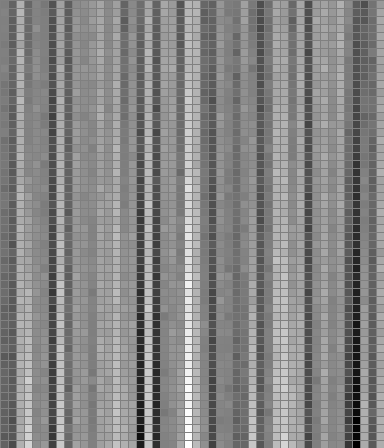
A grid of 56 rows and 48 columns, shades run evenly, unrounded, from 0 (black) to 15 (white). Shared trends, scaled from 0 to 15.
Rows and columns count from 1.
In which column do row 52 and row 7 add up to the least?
45
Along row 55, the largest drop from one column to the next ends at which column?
20
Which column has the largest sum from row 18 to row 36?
24
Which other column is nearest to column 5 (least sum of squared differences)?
11
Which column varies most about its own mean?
4
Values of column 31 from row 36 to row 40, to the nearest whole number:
7 7 7 7 7
